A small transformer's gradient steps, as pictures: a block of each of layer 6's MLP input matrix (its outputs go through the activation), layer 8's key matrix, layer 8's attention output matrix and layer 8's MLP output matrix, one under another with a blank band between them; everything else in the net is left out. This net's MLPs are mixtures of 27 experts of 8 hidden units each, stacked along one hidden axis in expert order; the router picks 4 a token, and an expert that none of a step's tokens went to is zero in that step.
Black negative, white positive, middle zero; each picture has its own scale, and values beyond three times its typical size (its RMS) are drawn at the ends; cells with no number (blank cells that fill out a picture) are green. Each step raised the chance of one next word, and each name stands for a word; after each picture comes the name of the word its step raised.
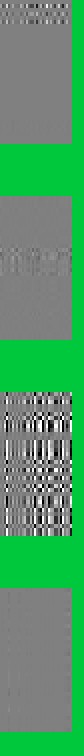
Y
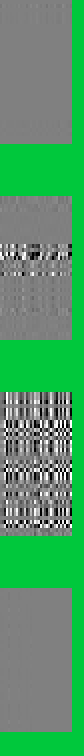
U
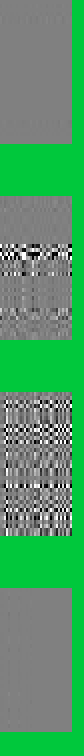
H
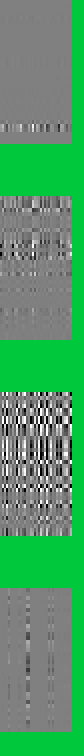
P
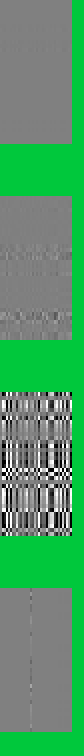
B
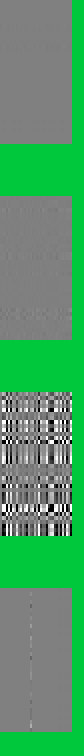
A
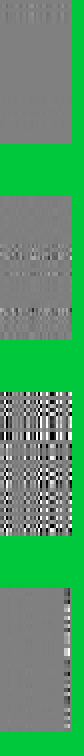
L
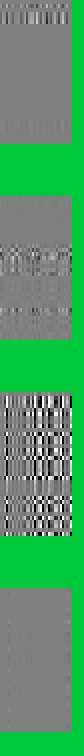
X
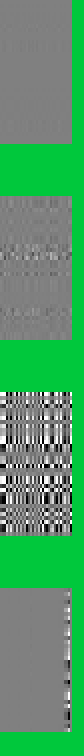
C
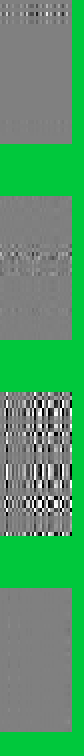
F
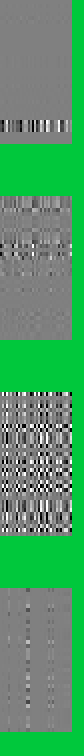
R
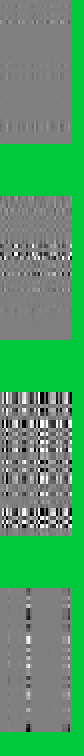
U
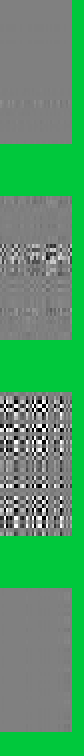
H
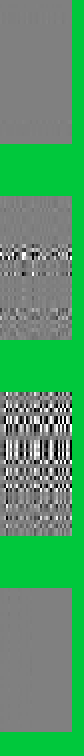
P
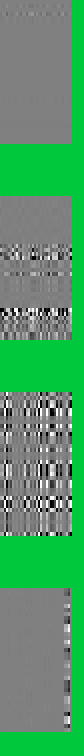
F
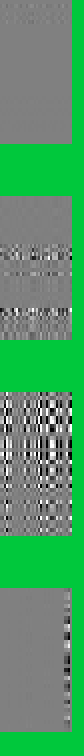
P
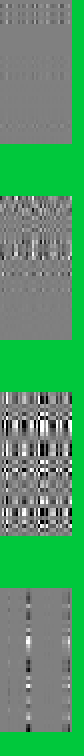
Y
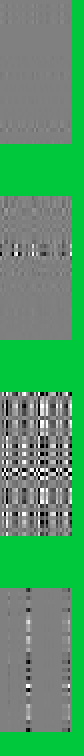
B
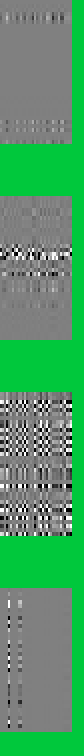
H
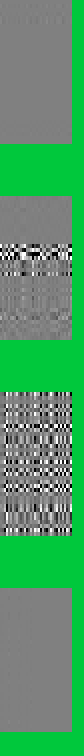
R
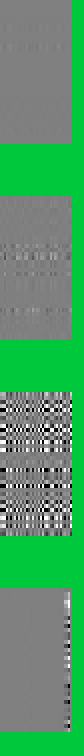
H
